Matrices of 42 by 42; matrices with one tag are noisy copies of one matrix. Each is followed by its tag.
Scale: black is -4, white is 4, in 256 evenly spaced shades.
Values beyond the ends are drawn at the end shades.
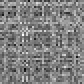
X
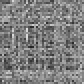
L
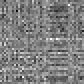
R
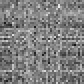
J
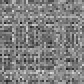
L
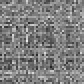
L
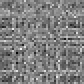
J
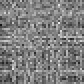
J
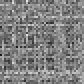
L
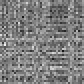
R
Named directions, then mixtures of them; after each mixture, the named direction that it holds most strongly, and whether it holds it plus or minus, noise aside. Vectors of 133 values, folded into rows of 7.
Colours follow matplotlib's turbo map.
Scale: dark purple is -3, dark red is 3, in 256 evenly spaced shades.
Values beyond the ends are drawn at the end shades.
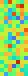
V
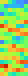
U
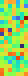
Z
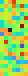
Z, plus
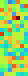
Z, minus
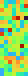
Z, minus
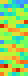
U, plus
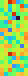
Z, plus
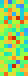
V, minus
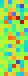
V, minus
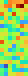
U, minus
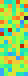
Z, minus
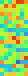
U, minus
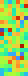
Z, minus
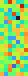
V, plus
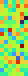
Z, minus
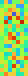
V, minus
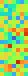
V, plus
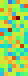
Z, minus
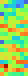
U, plus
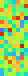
Z, minus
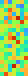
V, minus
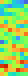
U, plus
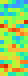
U, plus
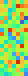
V, plus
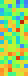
Z, plus
